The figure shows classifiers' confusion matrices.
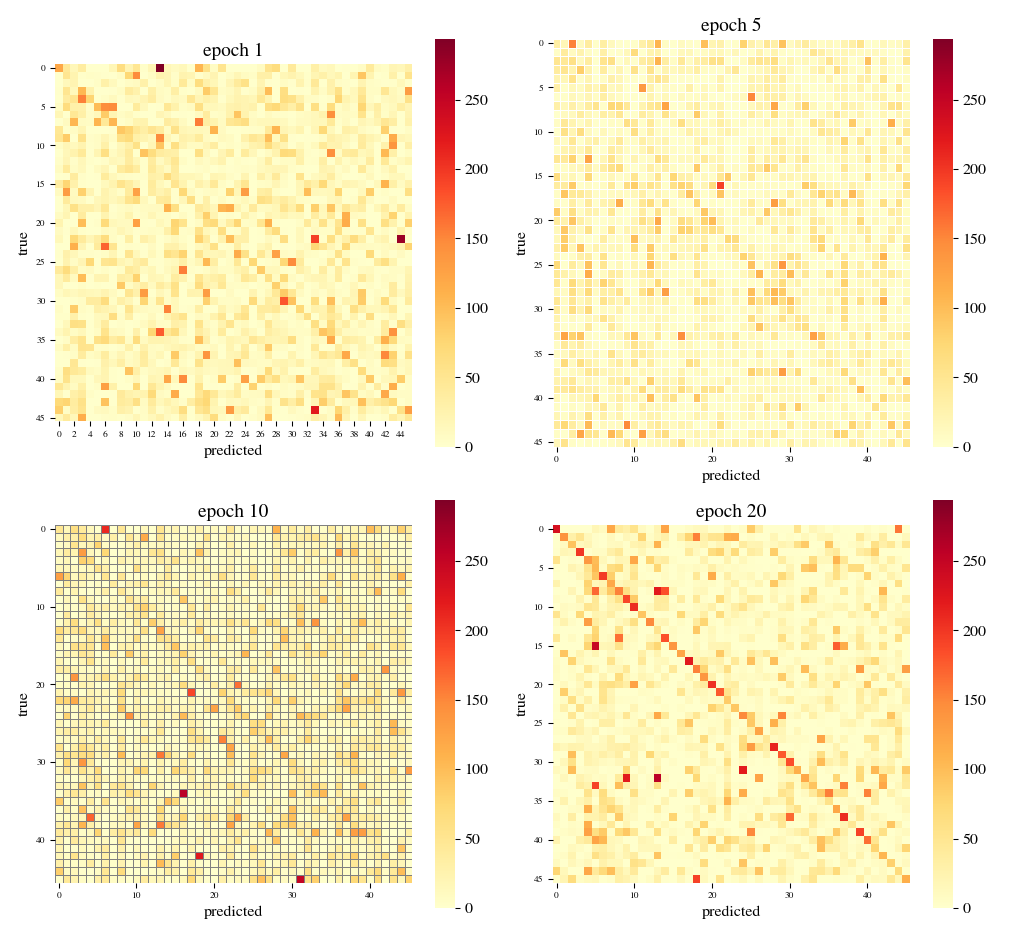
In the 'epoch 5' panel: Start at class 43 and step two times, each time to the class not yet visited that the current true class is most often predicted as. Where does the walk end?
38
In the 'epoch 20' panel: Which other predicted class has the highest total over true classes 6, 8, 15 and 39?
5
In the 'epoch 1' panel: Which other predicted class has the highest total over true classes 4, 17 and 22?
44
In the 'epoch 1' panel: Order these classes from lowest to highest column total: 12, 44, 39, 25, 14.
25, 44, 12, 14, 39
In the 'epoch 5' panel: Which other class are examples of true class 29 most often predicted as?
42
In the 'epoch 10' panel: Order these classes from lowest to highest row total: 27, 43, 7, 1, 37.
7, 43, 1, 27, 37
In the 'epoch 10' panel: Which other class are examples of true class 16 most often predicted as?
24
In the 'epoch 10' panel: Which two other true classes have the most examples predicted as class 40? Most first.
0, 22
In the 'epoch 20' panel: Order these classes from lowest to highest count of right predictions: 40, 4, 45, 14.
45, 4, 40, 14
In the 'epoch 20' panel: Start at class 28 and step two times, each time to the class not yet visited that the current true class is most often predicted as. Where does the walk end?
17
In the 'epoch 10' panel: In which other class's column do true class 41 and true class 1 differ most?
11
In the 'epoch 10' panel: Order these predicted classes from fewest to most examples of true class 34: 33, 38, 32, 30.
38, 32, 33, 30
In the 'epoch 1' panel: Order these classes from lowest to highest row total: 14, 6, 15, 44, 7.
14, 6, 15, 7, 44
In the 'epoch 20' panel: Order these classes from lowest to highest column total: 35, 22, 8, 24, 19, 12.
12, 35, 19, 24, 22, 8
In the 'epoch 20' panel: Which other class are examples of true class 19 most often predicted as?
29
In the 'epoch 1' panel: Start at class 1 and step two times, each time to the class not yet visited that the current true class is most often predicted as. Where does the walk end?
43
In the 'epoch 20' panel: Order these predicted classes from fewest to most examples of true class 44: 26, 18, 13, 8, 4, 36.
18, 13, 8, 36, 26, 4
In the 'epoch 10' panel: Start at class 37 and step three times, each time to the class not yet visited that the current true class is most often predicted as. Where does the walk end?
36
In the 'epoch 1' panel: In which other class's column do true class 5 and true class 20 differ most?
7
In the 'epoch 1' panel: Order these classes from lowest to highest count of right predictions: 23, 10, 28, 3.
23, 10, 28, 3
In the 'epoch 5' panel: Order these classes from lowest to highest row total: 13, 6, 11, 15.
6, 11, 15, 13
